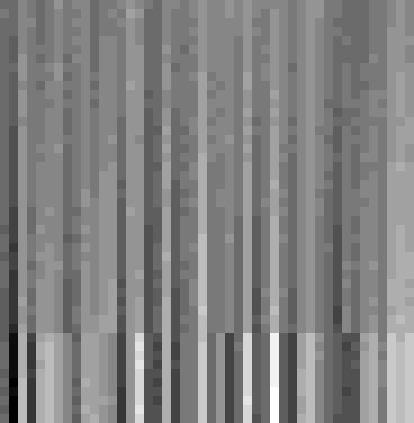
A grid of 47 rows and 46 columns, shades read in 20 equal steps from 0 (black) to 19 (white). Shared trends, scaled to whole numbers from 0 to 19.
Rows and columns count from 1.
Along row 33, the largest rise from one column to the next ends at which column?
3
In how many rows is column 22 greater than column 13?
2
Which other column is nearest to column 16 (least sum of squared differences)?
28
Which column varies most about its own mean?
31
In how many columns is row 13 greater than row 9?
5
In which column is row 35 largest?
23
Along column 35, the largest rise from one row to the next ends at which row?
38
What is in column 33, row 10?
9
